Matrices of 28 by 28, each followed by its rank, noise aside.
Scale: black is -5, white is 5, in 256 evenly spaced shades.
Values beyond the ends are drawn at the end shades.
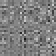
three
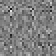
four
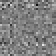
four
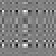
one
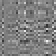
two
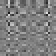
two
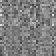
four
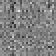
four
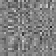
three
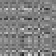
two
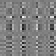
one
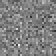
five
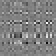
one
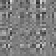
two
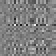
two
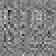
four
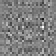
three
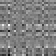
one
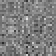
four
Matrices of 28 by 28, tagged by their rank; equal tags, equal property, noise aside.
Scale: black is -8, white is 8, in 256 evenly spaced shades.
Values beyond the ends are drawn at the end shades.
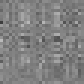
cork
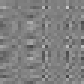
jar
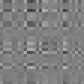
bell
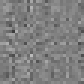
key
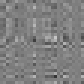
jar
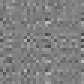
cork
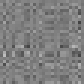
jar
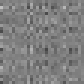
jar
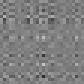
jar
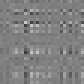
bell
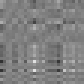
bell
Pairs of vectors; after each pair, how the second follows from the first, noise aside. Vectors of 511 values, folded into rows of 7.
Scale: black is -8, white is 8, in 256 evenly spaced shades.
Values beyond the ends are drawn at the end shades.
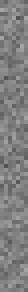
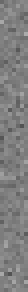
reversed, partly zeroed.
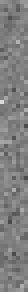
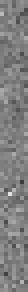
wrapped around.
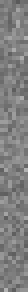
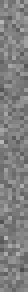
shuffled.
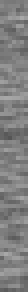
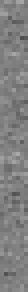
reversed, negated, partly zeroed.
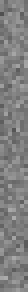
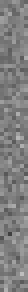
wrapped around.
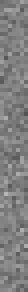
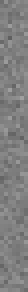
reversed, shrunk.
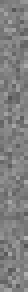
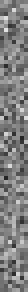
wrapped around, negated, scaled up.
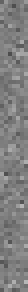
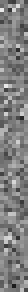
reversed, scaled up.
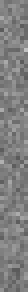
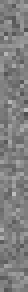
shuffled.
